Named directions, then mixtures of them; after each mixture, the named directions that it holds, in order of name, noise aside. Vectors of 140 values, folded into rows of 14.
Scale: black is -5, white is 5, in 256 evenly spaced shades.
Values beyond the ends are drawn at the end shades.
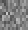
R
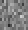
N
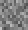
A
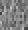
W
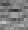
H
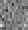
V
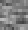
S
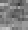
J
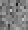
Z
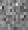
N, Z.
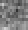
J.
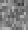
J, N.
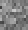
H, R, S.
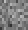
A, J, N.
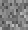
A, Z.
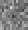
A, J, W.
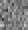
V.
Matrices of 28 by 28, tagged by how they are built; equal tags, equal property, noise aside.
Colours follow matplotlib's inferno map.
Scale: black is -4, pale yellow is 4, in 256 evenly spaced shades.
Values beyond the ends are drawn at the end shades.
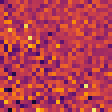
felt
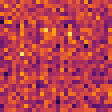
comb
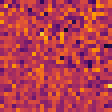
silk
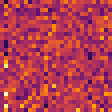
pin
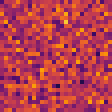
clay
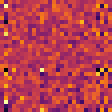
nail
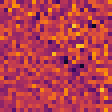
silk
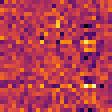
nail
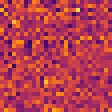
nail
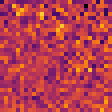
silk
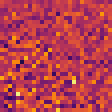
felt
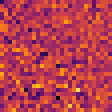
felt
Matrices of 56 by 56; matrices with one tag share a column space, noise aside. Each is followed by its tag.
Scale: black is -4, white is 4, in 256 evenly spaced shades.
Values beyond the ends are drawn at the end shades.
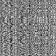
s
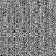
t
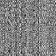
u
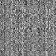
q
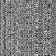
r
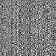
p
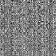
q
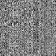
u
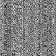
p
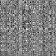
q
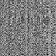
s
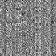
u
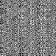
p
